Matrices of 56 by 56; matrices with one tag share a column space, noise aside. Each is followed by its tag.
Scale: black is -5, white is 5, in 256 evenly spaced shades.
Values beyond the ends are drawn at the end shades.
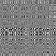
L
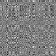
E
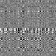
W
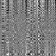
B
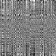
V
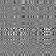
L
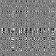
W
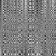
B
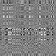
L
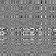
L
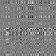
L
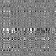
W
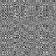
E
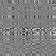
L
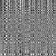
B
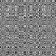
E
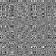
E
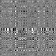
W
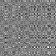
E
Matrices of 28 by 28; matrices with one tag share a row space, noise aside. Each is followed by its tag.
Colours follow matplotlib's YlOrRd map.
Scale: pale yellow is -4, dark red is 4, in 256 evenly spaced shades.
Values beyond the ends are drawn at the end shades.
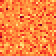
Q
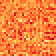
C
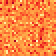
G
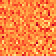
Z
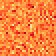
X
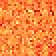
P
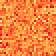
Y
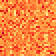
Z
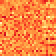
Y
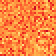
Z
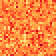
G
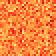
Z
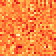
X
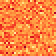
G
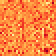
Z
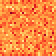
P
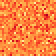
Z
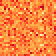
G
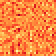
X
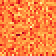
X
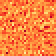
C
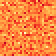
C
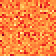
Q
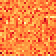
Y
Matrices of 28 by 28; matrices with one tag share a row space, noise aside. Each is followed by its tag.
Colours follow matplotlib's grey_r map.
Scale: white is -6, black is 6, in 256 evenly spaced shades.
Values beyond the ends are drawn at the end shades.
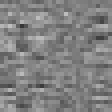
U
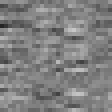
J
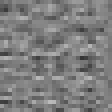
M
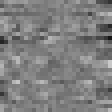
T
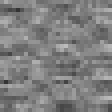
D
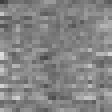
T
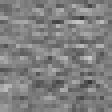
M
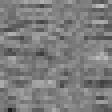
U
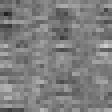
D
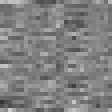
J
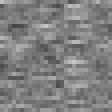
J
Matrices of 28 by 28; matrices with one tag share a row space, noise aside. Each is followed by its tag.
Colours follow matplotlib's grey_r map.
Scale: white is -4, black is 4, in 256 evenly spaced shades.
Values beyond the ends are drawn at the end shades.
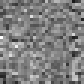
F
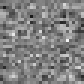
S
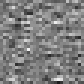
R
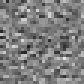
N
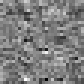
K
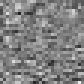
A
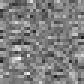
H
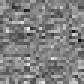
H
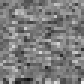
R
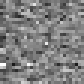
N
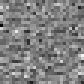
H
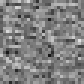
A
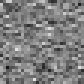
A
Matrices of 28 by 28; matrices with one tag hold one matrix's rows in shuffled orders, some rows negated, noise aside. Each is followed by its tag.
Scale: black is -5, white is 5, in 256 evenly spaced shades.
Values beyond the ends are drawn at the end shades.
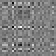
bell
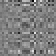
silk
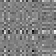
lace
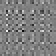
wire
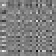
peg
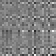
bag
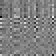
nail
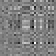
silk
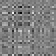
bell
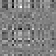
bell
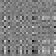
lace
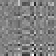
silk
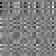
nail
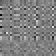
nail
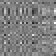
lace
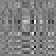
silk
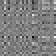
lace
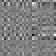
lace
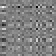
peg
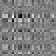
bell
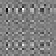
wire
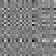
lace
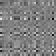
nail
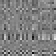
lace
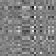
silk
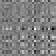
bag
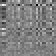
peg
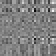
bag
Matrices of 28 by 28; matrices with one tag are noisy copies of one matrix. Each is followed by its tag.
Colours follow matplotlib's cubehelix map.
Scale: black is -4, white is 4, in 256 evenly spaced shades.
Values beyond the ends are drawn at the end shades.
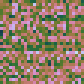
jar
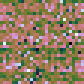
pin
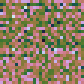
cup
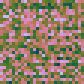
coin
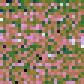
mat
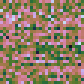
coin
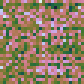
coin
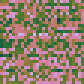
cup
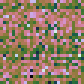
coin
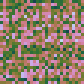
mat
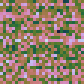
mat
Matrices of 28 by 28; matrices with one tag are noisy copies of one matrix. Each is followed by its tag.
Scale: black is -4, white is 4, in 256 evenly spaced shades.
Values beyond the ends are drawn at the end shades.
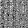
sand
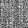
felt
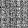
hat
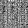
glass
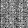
felt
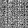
glass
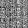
hat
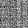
hat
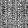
glass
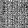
glass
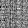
hat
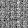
hat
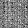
glass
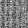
sand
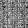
glass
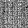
glass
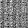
sand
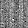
felt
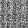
sand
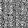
sand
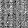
sand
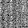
sand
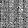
felt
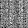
felt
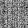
glass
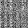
sand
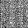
felt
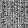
glass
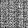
felt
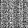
felt
